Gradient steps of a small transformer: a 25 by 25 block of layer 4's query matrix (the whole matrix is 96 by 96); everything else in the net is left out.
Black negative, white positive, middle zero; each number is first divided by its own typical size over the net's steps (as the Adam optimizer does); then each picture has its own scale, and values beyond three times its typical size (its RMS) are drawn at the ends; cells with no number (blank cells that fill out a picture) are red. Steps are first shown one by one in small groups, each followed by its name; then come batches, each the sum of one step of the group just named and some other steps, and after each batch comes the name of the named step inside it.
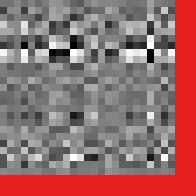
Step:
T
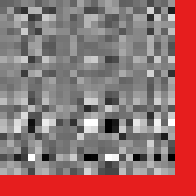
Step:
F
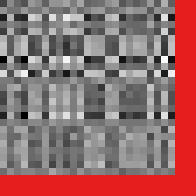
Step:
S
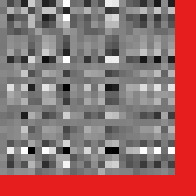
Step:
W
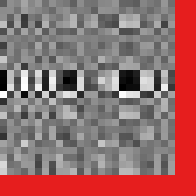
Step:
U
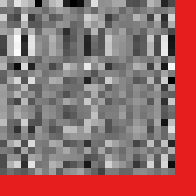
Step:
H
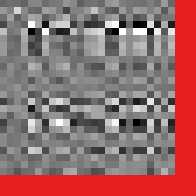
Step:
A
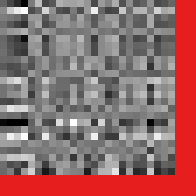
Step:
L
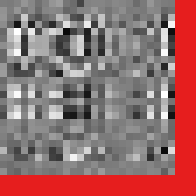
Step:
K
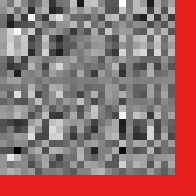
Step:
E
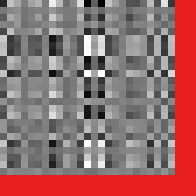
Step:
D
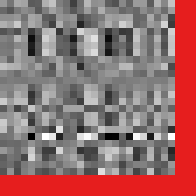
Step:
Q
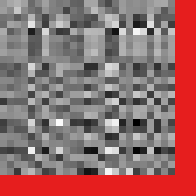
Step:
A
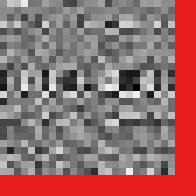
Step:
U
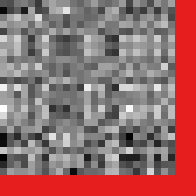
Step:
Q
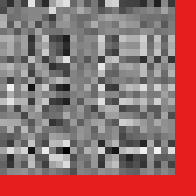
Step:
W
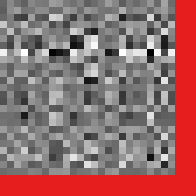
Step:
T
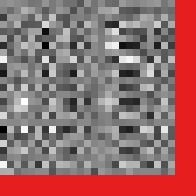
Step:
U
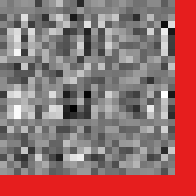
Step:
K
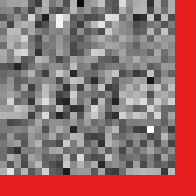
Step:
E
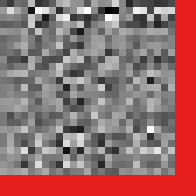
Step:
W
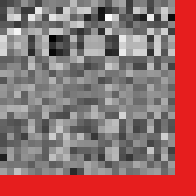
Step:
E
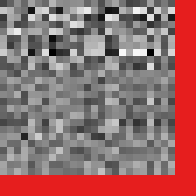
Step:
E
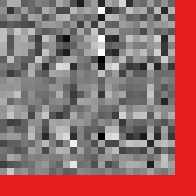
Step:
E
